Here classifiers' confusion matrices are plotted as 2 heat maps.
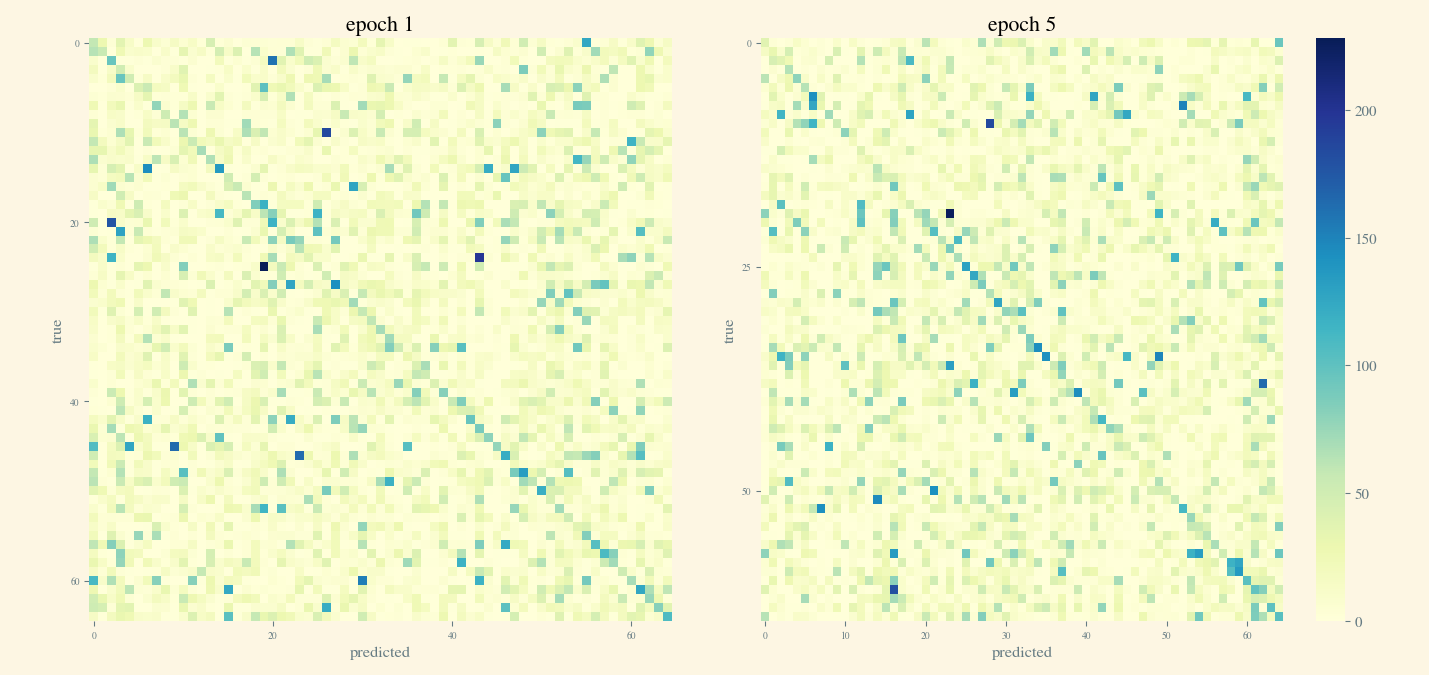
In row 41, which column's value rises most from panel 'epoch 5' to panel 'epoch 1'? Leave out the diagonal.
58
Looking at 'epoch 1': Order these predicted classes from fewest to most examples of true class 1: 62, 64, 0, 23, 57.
64, 57, 23, 0, 62
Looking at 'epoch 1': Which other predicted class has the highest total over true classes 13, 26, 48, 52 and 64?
21
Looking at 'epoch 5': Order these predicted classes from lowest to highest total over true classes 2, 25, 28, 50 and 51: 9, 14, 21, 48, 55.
48, 55, 9, 21, 14
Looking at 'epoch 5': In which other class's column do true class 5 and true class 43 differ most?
13
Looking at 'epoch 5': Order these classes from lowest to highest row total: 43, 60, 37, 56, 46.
46, 37, 43, 56, 60
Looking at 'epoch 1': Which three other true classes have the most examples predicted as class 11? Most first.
60, 38, 40
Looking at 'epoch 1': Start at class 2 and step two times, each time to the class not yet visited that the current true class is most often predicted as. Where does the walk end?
43
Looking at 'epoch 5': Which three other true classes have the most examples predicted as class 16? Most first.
61, 57, 29
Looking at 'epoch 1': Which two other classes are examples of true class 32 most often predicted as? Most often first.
52, 25
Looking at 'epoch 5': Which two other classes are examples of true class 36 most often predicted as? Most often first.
23, 10
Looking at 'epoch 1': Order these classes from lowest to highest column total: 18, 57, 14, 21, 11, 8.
8, 11, 14, 18, 57, 21
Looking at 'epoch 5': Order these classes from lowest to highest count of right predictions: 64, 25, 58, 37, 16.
37, 16, 64, 58, 25
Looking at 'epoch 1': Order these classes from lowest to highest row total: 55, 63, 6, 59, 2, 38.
6, 59, 55, 38, 2, 63
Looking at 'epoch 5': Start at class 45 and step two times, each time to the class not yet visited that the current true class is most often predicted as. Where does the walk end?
18
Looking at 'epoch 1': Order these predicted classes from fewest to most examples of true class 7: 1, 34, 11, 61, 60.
1, 34, 11, 61, 60
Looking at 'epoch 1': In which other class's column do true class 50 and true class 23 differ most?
26
